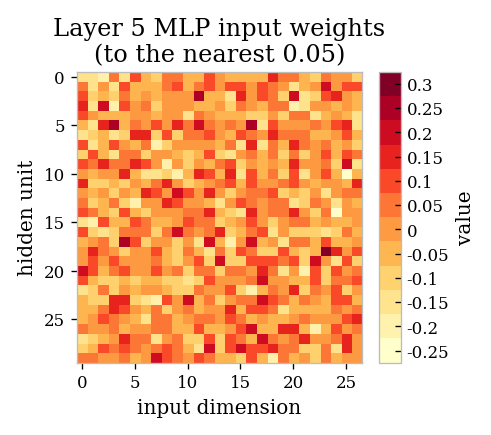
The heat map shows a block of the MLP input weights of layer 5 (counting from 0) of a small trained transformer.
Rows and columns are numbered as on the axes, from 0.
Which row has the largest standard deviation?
10
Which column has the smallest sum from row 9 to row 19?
24
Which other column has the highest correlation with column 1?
7
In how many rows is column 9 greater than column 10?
15
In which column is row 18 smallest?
12
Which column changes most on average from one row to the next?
20
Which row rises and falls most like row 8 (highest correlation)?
17
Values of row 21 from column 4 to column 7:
-0.05 -0.1 -0.05 -0.05
